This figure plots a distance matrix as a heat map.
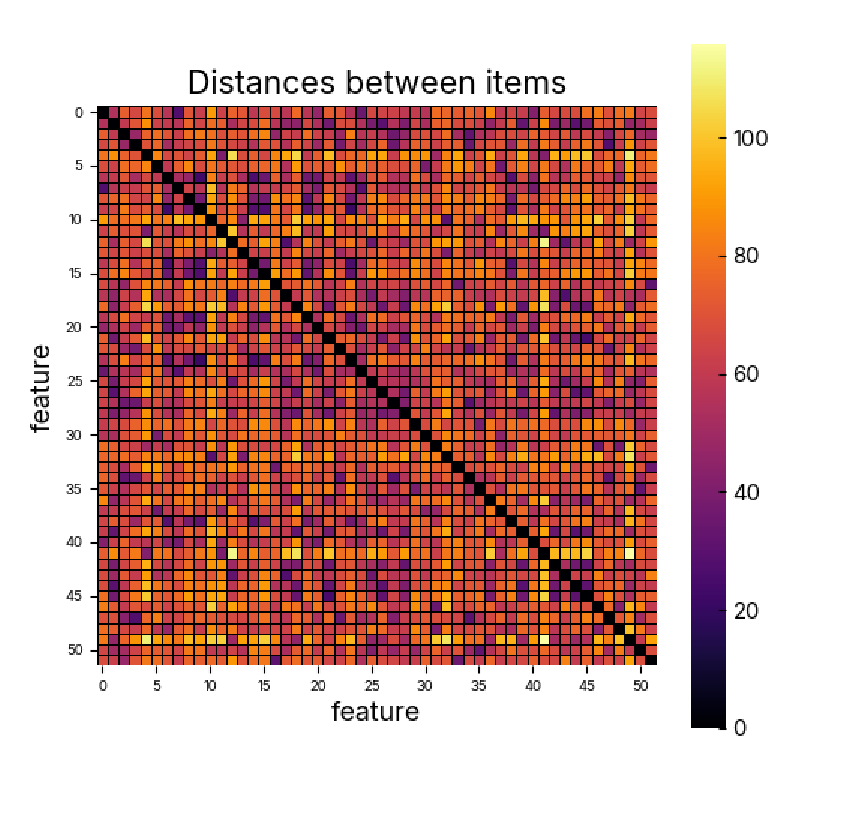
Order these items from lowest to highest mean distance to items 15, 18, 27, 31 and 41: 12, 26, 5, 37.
37, 26, 5, 12
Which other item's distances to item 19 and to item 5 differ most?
8
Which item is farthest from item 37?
49
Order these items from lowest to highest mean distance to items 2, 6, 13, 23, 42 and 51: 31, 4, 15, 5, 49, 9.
9, 15, 31, 5, 4, 49
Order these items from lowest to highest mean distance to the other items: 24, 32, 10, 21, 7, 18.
24, 7, 21, 18, 32, 10
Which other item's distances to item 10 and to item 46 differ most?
32
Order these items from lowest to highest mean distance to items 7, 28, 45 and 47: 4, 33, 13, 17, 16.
17, 16, 33, 13, 4
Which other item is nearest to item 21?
45
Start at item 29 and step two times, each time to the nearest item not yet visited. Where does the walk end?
50
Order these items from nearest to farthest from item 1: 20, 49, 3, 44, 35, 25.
44, 25, 49, 20, 35, 3
